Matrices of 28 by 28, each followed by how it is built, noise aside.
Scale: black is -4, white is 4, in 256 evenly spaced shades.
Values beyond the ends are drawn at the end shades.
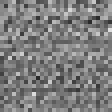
repeating columns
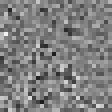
lower triangular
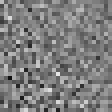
lower triangular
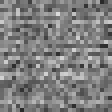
blocks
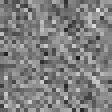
Toeplitz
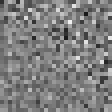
upper triangular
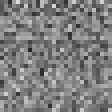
repeating columns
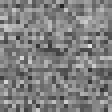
blocks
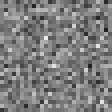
repeating columns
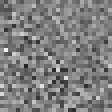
lower triangular
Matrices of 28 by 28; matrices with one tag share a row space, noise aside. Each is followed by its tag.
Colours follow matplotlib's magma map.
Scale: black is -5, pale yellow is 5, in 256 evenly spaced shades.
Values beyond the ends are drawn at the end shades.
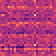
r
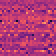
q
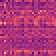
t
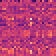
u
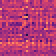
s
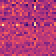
r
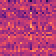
u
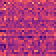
t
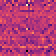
q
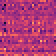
t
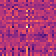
q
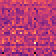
r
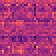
r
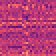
s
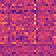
r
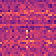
q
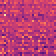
t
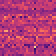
r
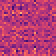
r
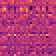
u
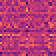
q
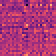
s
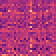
u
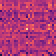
q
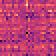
q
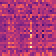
u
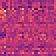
t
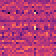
r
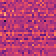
t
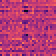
s
